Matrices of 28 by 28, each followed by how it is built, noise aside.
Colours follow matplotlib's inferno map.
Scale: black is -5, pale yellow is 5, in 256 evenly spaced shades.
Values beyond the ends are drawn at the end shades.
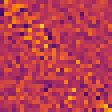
banded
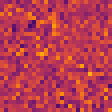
block diagonal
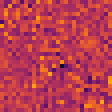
block diagonal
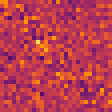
banded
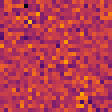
block diagonal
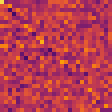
diagonal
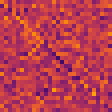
diagonal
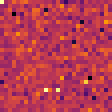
sparse
